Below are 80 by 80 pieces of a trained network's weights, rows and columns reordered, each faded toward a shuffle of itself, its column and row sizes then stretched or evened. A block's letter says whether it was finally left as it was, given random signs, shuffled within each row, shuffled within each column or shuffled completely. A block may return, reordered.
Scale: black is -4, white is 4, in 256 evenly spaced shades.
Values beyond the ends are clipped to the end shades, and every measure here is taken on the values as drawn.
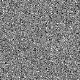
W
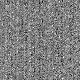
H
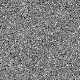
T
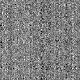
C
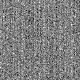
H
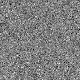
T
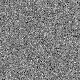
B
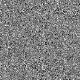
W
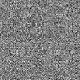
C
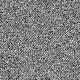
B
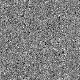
H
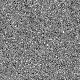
B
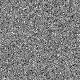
B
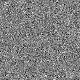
T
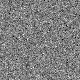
B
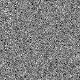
H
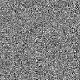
C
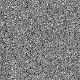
H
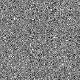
C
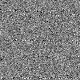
T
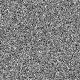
B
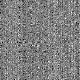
C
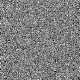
H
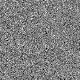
H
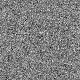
B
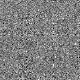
C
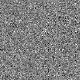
W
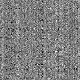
C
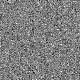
B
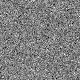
B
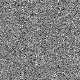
H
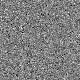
B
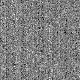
H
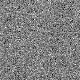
H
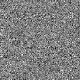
C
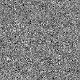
W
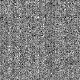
C
